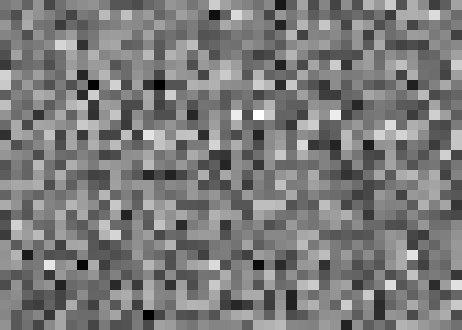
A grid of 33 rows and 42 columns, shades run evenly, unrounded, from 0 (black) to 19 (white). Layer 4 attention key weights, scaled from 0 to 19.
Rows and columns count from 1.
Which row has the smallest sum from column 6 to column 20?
18
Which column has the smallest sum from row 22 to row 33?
35
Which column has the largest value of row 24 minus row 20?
11
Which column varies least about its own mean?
13
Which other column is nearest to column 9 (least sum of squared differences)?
16
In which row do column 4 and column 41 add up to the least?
30
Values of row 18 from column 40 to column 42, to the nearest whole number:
13 5 10
